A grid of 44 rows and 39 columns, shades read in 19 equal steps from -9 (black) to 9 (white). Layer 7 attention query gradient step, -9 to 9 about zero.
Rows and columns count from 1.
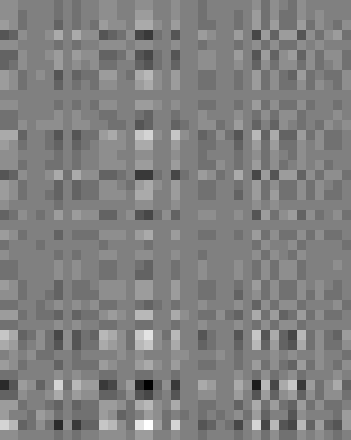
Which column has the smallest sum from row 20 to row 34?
7
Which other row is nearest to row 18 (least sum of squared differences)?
4
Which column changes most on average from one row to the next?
17
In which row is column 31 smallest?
39
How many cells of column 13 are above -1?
30
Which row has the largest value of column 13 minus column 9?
43
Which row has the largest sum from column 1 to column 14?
34
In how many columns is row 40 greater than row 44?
16
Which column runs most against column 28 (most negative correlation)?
5
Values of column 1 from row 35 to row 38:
3 0 2 -1
